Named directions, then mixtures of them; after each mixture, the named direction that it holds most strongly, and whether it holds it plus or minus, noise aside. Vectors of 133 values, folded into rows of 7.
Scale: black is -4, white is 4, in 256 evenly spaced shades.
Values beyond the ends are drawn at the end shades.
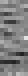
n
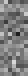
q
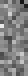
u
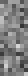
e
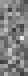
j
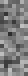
e, minus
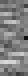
n, minus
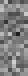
q, plus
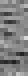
n, plus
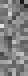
u, plus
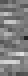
n, minus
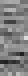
n, plus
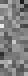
u, plus
